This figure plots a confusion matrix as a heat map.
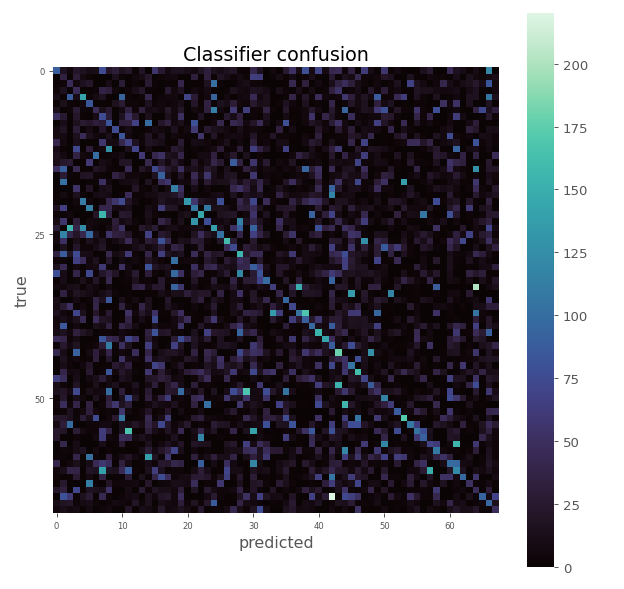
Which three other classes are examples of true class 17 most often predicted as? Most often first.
53, 1, 46
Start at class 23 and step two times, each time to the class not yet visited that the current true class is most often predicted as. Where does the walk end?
5
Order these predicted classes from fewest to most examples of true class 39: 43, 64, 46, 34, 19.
34, 46, 43, 19, 64
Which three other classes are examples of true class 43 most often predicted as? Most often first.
48, 3, 28
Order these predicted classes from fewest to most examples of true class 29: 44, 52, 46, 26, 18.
46, 26, 52, 44, 18
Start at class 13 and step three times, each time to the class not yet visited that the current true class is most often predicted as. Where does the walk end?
2
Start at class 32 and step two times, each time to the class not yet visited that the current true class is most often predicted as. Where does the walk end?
8
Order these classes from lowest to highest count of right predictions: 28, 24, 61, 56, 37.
56, 37, 61, 24, 28
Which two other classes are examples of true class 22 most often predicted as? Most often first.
7, 56
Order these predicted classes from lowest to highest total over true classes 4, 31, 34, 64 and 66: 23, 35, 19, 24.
35, 23, 19, 24
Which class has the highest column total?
42
